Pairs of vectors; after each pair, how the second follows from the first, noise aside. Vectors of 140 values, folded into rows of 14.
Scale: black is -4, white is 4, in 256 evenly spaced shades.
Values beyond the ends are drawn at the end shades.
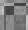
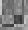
reversed.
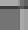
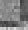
wrapped around, negated.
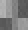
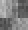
copied.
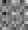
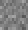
reversed, shrunk.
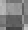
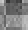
reversed.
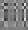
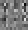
sign-scrambled.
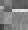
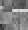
copied.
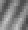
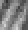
copied.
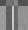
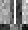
reversed, scaled up.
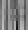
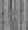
reversed, shrunk.
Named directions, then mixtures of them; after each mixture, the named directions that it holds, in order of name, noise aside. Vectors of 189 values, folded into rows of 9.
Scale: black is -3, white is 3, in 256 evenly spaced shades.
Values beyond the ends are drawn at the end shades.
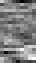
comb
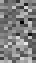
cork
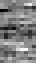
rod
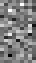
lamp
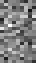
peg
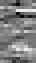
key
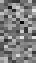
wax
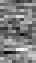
comb, rod.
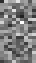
cork, peg, wax.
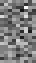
cork, lamp, wax.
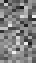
cork, peg.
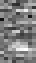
key, peg, rod.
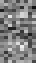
cork, peg, rod.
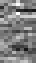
key.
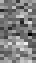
cork, rod.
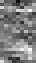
comb, cork, key.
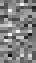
lamp, peg.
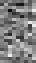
key, lamp.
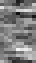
comb, key.
